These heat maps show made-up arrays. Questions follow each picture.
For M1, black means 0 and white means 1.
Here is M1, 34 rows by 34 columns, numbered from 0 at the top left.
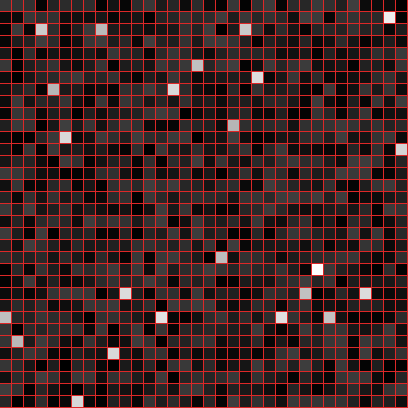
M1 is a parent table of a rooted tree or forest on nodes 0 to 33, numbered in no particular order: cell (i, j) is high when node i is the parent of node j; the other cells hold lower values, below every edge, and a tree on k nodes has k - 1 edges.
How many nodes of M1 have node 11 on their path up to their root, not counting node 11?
2
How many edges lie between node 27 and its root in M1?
2
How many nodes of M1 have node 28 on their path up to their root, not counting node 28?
2
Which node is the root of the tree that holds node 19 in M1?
24
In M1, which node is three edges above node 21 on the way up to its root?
12
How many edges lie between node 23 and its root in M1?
2
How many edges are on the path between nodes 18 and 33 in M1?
3
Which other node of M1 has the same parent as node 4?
14
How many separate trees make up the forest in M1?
11
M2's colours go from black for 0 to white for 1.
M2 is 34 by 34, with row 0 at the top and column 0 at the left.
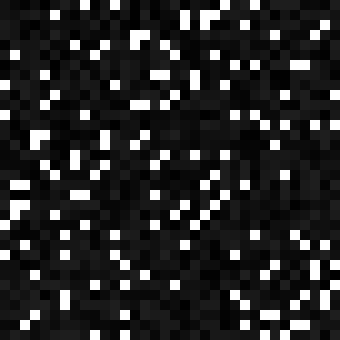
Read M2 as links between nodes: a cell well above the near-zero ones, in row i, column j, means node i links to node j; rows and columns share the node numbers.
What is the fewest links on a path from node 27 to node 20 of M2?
6
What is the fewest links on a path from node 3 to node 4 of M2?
2
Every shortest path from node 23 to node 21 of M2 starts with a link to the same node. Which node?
node 29
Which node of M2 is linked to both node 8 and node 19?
node 22
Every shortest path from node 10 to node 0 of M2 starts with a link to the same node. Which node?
node 16
